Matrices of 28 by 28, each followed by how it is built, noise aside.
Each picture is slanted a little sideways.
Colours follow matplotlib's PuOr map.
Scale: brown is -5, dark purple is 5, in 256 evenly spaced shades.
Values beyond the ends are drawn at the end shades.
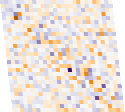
banded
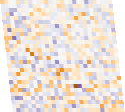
lower triangular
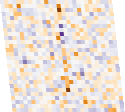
uneven columns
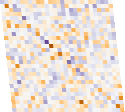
diagonal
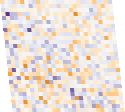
lower triangular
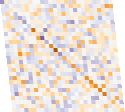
diagonal
